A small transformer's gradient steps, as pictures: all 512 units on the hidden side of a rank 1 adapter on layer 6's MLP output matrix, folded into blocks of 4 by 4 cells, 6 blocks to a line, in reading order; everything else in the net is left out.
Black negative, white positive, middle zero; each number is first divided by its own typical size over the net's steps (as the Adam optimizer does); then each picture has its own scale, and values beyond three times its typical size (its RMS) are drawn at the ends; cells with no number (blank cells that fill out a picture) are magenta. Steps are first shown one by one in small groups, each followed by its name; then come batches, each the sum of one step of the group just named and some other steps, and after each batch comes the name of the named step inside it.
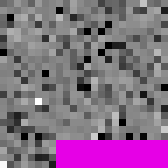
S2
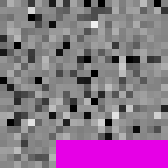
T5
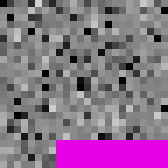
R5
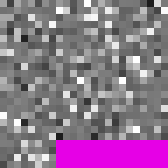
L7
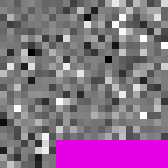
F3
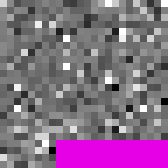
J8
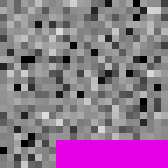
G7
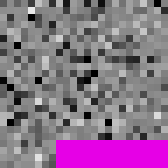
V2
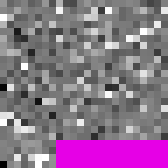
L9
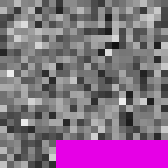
S2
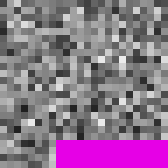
T5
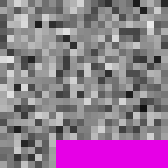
G7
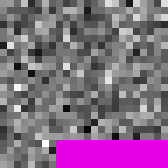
J8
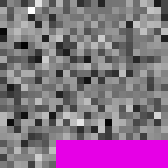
V2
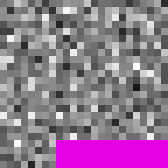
L7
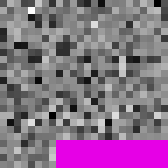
T5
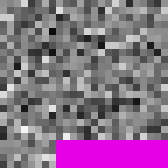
L9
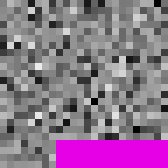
T5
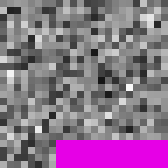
G7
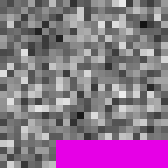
F3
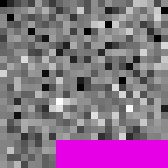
R5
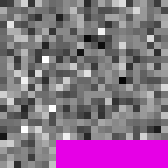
R5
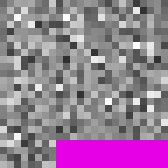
G7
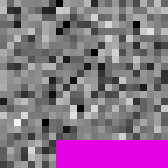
L7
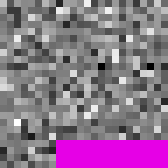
L7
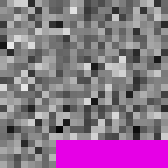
T5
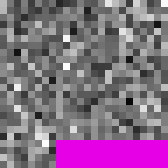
J8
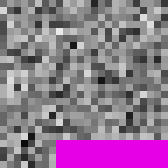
G7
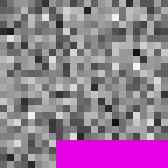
L7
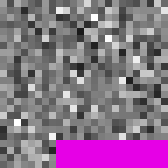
L7
